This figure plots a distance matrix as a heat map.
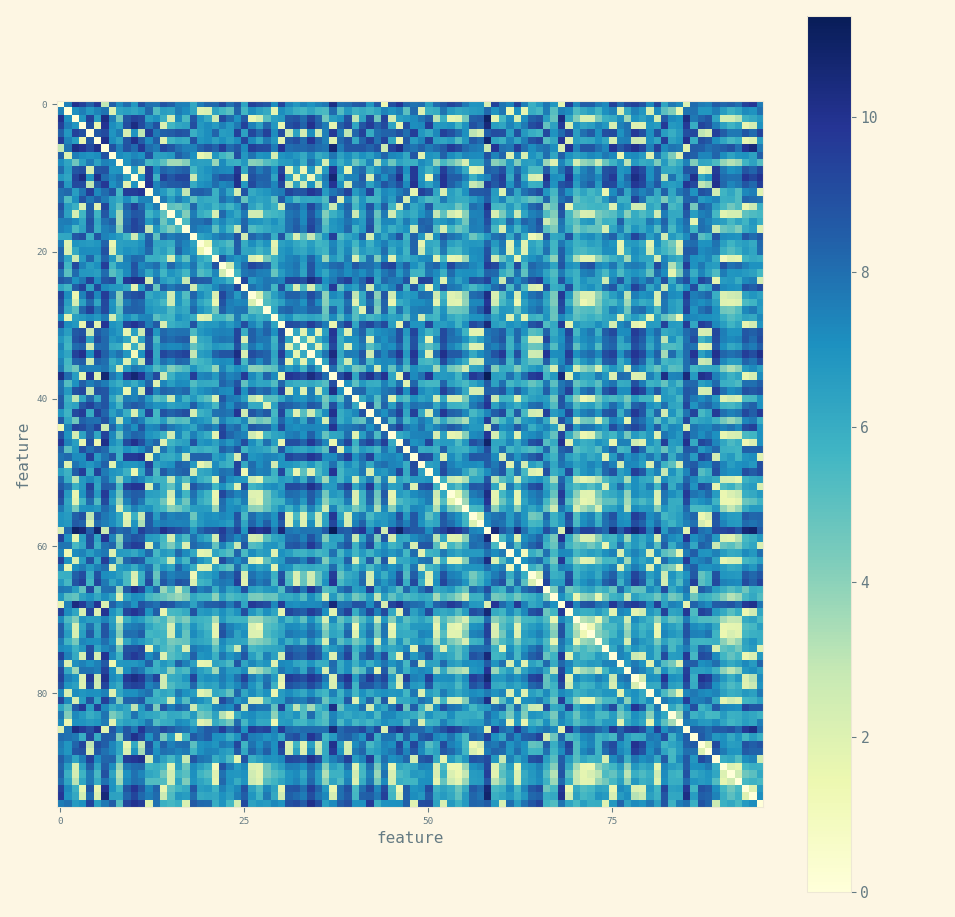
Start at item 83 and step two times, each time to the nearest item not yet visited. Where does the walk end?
22
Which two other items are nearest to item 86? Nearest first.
16, 66
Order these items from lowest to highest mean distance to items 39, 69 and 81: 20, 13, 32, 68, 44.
20, 13, 32, 44, 68
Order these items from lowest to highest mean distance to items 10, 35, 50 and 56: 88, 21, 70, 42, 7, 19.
42, 88, 70, 19, 7, 21
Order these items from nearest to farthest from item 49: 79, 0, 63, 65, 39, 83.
63, 83, 65, 79, 39, 0
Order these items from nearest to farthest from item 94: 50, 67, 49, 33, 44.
67, 49, 33, 50, 44
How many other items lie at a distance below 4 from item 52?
8
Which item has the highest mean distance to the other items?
58
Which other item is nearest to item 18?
64
